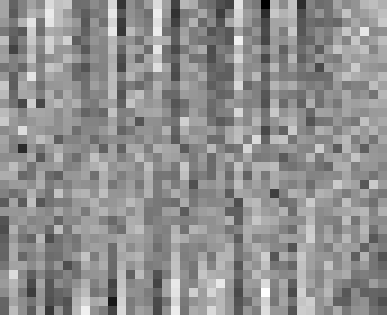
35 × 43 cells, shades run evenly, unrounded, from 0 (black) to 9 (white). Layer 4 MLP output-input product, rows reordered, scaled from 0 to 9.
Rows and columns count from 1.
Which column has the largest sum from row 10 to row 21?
27
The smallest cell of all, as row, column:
1, 30
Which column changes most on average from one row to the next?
3
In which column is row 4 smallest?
14
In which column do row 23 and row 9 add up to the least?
20
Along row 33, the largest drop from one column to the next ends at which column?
31
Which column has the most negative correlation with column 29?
7
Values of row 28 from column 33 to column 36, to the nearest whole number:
3 6 6 5
